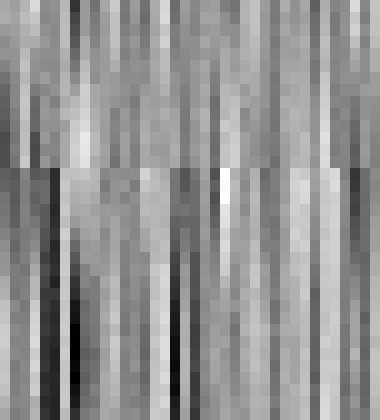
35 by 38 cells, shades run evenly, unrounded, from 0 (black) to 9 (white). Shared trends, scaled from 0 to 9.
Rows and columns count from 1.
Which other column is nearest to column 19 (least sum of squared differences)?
27
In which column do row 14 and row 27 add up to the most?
33
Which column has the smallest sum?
6
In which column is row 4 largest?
17
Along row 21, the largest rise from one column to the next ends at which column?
7
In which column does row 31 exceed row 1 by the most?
34
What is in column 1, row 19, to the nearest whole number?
4
